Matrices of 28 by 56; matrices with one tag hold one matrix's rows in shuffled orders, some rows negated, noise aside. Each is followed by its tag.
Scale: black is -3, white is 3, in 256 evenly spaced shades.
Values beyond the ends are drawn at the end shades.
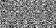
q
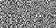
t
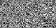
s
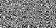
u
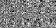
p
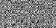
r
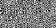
t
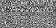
r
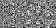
p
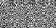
q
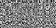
u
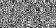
p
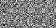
q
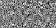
p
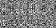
q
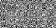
q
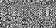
u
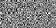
t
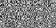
t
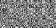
q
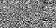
s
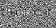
t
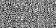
r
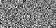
t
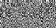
u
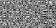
s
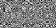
u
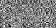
u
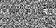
s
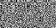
t
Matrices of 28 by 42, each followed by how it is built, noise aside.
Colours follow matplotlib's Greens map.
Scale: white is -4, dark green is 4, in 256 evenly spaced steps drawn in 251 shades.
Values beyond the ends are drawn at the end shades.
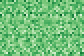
repeating columns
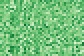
low rank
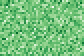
noise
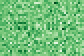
low rank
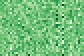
uneven columns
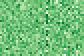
uneven columns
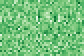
low rank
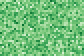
noise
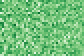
low rank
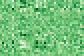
low rank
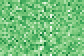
uneven columns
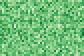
repeating columns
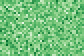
noise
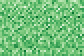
repeating columns
